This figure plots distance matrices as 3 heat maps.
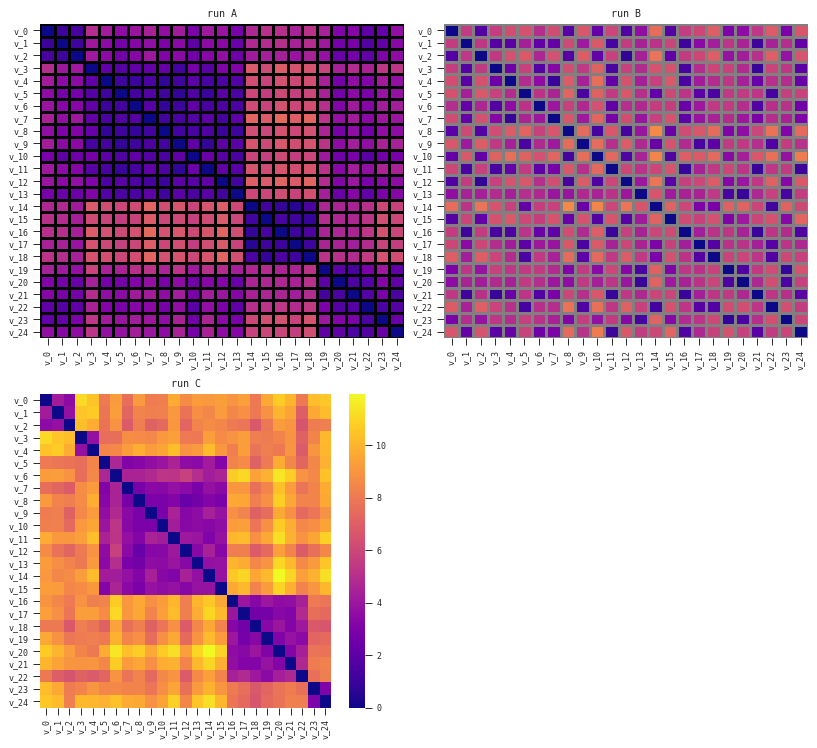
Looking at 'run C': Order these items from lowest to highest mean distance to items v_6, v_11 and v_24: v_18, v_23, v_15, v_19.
v_15, v_23, v_18, v_19
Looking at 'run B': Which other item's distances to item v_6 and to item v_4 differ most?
v_7
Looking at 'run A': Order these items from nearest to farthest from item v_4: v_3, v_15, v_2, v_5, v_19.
v_5, v_3, v_2, v_19, v_15
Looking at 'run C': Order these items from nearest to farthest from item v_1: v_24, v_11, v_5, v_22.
v_22, v_5, v_11, v_24
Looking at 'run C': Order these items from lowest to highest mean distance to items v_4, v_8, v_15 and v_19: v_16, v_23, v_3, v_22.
v_22, v_3, v_16, v_23
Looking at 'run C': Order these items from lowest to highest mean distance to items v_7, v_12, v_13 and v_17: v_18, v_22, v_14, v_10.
v_10, v_14, v_18, v_22
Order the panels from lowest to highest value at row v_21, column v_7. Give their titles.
run B, run A, run C
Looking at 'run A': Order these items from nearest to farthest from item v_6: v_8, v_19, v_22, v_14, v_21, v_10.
v_8, v_10, v_22, v_21, v_19, v_14
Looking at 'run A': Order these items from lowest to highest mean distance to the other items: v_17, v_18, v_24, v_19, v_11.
v_11, v_24, v_19, v_17, v_18
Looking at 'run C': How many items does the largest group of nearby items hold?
11
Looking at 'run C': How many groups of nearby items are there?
5
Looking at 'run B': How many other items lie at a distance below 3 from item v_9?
5
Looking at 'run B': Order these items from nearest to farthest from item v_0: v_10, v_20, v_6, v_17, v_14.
v_10, v_20, v_6, v_17, v_14
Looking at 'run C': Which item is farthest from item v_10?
v_20
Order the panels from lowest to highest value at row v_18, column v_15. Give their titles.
run A, run B, run C
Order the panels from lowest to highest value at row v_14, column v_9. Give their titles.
run B, run C, run A
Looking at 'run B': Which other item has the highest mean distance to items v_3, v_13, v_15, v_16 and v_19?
v_14
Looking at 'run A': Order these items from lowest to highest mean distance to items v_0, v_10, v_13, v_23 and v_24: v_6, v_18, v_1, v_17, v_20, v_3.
v_1, v_20, v_6, v_3, v_17, v_18
